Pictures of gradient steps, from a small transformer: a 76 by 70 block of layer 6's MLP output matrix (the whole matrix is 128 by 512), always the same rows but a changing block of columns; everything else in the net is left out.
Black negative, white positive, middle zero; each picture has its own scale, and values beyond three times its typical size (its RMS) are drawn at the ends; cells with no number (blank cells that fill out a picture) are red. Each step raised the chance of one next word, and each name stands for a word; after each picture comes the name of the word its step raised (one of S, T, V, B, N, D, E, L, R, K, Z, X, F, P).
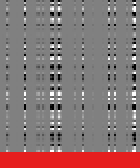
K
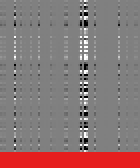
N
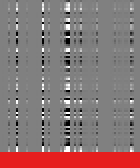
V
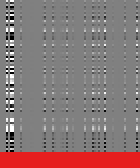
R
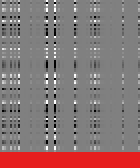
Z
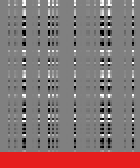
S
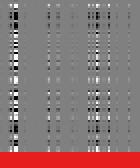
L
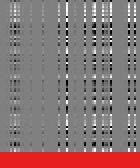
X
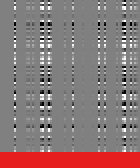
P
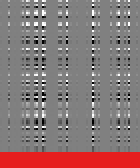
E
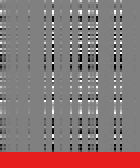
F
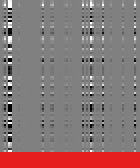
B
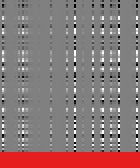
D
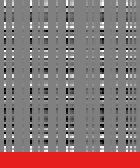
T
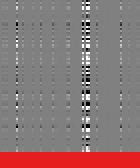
P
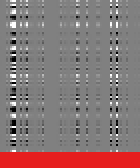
E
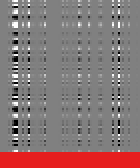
E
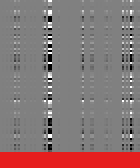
F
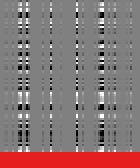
K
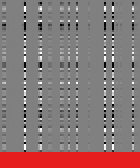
Z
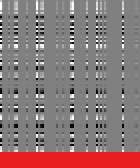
P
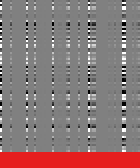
P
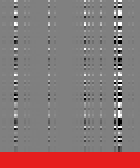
E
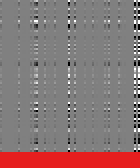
Z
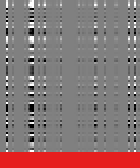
B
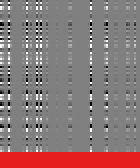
P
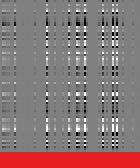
R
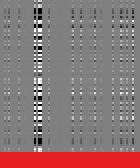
L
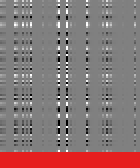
E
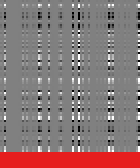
L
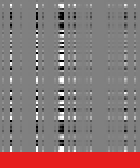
L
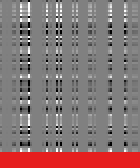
X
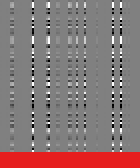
B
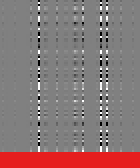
V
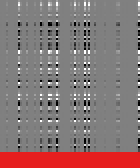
S
